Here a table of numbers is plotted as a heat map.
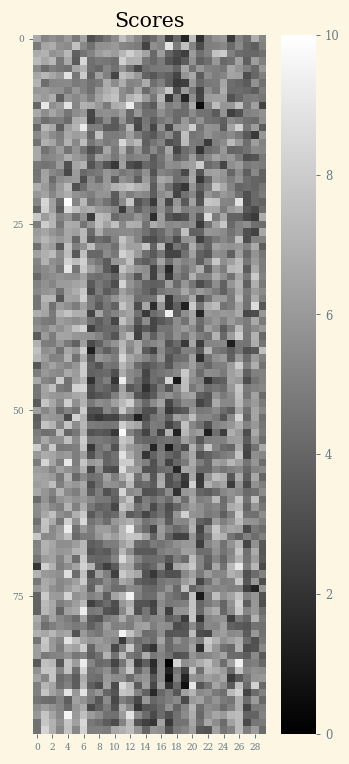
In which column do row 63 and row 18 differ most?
4
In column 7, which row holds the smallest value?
42
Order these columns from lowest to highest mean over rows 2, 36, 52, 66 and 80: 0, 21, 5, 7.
21, 5, 7, 0
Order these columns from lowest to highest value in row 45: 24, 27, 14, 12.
14, 27, 24, 12
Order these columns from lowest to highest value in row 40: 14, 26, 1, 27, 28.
27, 14, 1, 28, 26
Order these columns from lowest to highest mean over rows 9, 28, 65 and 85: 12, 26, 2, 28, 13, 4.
13, 28, 2, 26, 12, 4
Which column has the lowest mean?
15
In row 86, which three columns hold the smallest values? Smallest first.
17, 19, 25
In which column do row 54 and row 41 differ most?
25
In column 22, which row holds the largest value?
24
